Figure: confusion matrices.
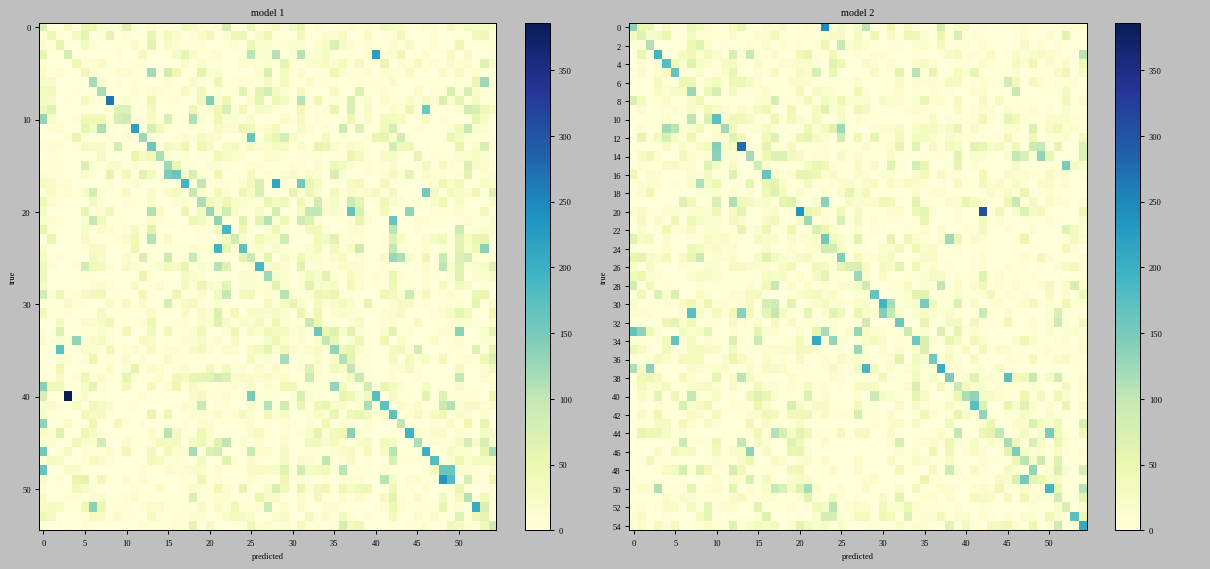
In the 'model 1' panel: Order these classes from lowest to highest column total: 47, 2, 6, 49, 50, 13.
47, 2, 49, 6, 13, 50
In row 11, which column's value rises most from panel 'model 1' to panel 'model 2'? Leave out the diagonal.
4
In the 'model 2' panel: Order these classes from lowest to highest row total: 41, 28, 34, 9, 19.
9, 28, 41, 19, 34
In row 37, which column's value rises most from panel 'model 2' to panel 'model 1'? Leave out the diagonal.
32
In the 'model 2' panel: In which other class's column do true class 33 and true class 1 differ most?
0
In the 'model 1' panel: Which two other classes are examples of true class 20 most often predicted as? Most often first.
37, 44
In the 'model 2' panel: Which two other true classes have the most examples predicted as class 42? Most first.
20, 31
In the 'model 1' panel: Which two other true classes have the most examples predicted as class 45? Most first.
35, 14
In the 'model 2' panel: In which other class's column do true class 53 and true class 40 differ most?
41
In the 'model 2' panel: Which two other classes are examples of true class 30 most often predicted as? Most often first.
35, 31
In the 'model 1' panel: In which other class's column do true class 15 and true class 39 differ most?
0
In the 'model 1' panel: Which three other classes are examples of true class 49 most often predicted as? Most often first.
48, 41, 51
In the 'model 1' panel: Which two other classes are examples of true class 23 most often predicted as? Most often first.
13, 29
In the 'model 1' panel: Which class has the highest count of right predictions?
8
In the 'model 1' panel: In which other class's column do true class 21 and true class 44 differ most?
42
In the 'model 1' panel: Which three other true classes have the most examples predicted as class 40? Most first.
3, 12, 18
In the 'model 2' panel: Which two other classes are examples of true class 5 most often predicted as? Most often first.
34, 22
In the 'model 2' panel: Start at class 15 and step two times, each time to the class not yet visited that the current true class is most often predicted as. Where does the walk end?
24
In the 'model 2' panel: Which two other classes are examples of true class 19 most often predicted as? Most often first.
23, 12
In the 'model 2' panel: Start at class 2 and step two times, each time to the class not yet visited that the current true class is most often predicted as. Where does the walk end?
8
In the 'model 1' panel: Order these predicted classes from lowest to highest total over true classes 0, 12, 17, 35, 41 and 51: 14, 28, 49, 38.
14, 38, 49, 28
